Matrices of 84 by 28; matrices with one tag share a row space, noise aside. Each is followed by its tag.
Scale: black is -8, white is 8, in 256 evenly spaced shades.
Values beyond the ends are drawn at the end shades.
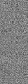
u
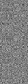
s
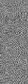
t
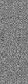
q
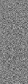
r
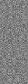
r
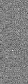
t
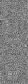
t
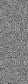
t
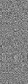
s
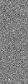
r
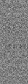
r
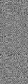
t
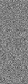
r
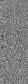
q
